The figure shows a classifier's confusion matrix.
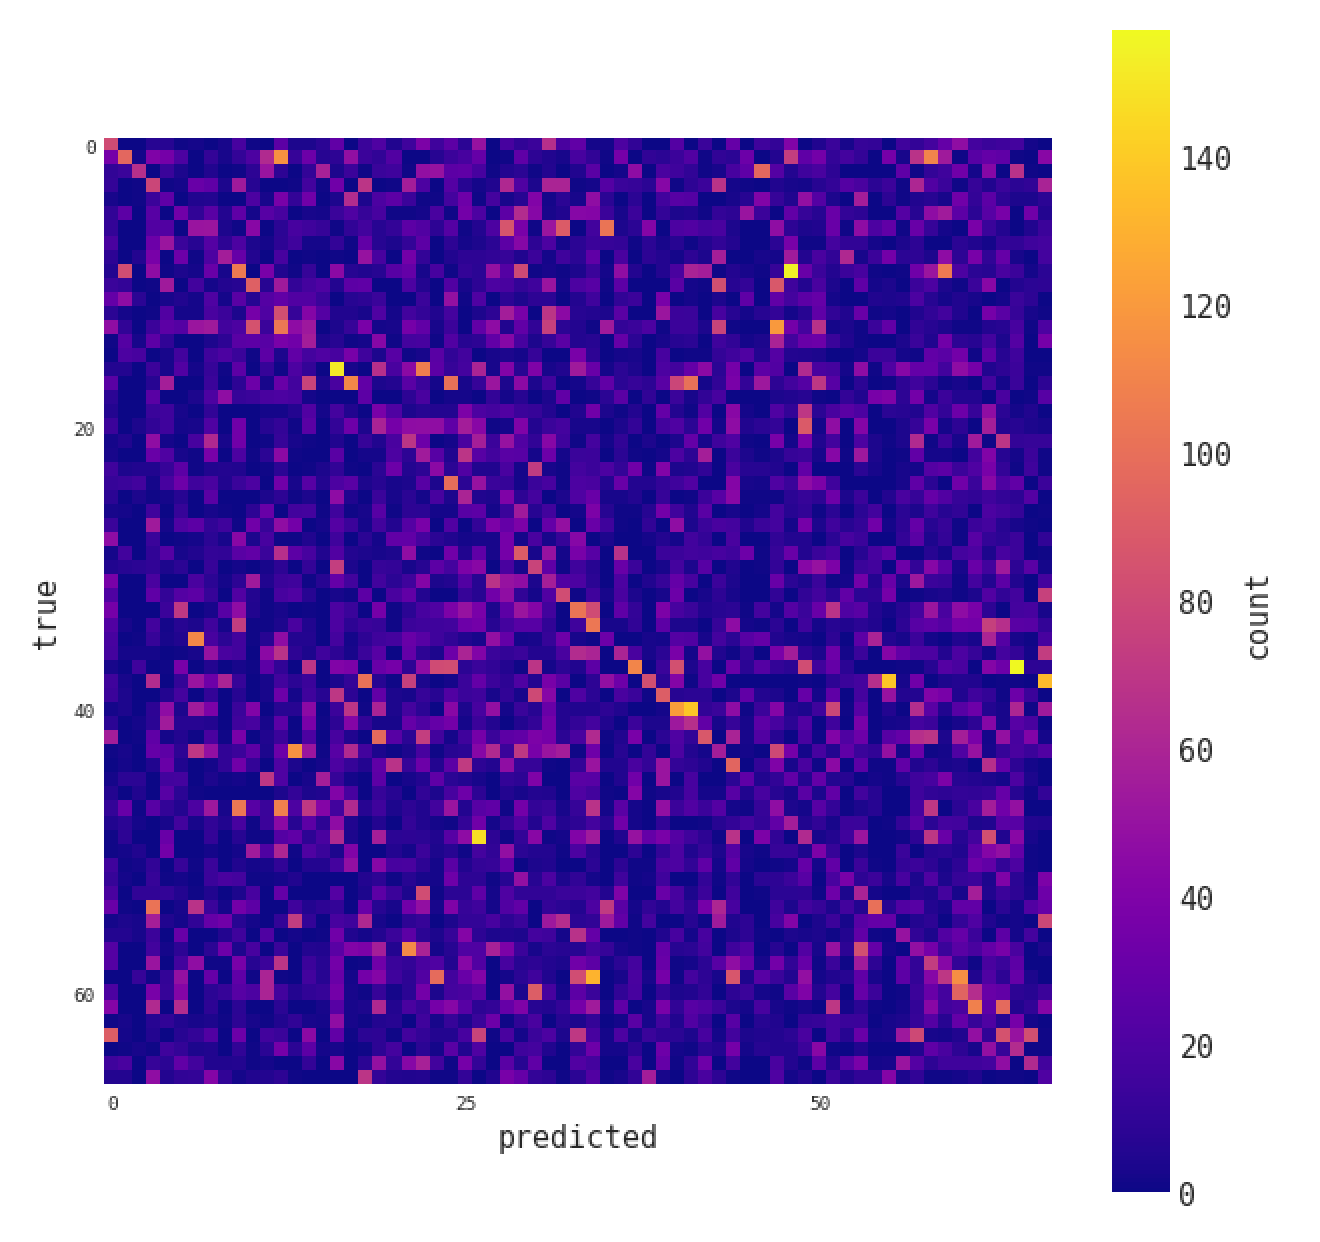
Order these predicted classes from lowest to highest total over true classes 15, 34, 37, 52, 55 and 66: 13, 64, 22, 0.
0, 22, 13, 64
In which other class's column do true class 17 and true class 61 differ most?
63
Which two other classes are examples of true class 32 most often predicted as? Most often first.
66, 28
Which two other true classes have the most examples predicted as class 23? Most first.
59, 37
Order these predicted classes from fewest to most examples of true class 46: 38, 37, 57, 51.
38, 57, 51, 37
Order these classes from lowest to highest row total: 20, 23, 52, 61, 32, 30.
52, 23, 32, 30, 20, 61
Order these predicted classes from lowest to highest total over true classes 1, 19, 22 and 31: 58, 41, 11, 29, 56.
56, 41, 11, 29, 58
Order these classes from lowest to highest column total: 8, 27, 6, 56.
8, 56, 6, 27
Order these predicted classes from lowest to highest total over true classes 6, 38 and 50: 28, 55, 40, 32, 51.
51, 40, 32, 28, 55
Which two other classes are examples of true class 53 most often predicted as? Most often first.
22, 61
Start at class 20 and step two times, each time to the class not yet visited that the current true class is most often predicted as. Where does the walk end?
26
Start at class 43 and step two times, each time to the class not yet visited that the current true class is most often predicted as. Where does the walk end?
47
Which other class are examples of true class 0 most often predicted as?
31
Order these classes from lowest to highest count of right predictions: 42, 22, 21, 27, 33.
27, 22, 21, 42, 33
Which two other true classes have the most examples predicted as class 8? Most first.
38, 18
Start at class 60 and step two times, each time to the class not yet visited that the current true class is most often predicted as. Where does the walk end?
16
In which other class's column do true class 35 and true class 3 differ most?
6
